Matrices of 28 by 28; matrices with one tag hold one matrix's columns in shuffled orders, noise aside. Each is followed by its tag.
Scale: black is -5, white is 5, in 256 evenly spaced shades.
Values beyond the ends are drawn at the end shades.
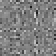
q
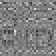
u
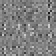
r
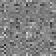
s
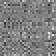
s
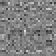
u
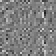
q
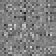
r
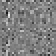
q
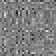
q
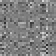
s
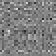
u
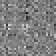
r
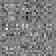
r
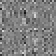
q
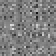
r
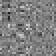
r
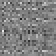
u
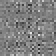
s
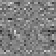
u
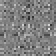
r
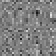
q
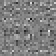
u
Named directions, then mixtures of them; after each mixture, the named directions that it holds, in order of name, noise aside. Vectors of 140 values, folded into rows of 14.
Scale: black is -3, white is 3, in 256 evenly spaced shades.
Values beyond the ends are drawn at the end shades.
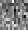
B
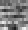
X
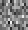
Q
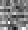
Q, X.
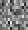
Q.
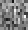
B.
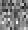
B, Q, X.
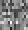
B, Q, X.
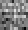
B, X.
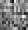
B, Q, X.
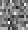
B, Q, X.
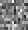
B, X.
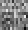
B, Q, X.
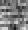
X.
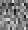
B, Q.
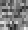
Q, X.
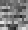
X.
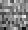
B, Q, X.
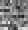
Q, X.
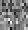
B, Q, X.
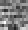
X.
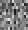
B, Q.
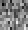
B, Q, X.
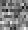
B, Q, X.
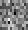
B, Q, X.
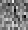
B.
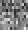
B, Q, X.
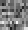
Q, X.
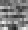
X.
